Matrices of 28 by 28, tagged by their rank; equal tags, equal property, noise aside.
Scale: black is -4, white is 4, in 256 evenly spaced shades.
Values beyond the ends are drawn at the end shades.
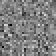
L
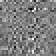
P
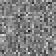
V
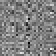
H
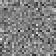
V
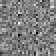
P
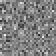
H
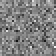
V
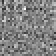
L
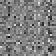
H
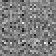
P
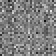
L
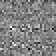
V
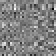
H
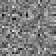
H
